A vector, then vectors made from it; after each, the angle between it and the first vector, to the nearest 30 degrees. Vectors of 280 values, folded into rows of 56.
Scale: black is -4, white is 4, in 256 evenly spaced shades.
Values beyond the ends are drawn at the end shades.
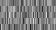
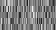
90 degrees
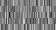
150 degrees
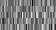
90 degrees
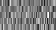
120 degrees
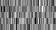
120 degrees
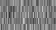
150 degrees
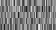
90 degrees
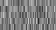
60 degrees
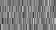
60 degrees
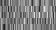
90 degrees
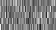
120 degrees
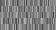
90 degrees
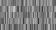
30 degrees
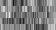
60 degrees
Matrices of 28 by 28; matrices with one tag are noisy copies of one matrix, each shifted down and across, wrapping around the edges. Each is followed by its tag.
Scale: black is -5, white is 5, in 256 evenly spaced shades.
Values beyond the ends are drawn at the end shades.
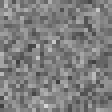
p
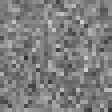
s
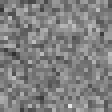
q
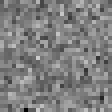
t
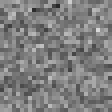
t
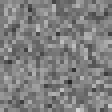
t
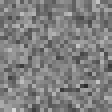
t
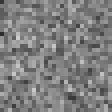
q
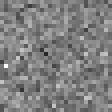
t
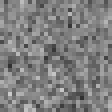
q
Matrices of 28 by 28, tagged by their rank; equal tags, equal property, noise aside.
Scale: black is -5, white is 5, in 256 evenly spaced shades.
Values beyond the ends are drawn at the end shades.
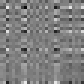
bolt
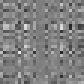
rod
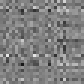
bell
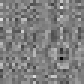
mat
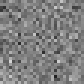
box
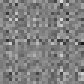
bell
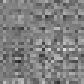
bell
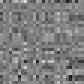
bell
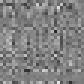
mat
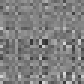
bell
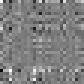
bell
